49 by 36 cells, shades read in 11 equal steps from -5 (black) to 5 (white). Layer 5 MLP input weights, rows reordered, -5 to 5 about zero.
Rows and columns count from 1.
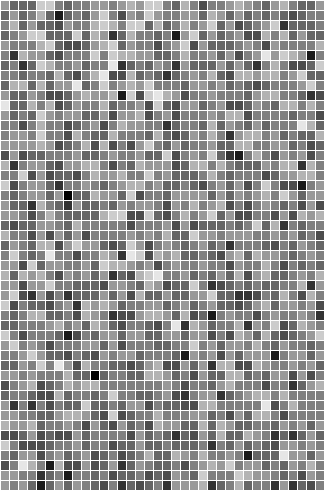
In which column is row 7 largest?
13
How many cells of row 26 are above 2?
4
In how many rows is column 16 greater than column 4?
21
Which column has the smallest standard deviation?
23
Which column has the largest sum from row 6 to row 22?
5
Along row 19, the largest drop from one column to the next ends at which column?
2
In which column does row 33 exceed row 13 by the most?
20
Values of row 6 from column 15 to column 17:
2 1 1
